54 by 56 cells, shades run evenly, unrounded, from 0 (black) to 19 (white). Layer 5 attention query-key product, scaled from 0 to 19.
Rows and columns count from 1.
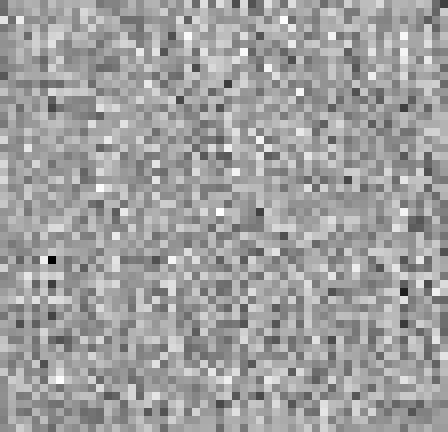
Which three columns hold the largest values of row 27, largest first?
28, 51, 16
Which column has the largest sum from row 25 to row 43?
50
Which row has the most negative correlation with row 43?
48
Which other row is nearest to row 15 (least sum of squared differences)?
53
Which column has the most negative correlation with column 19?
25
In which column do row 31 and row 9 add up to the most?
34
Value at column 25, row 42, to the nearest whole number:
7
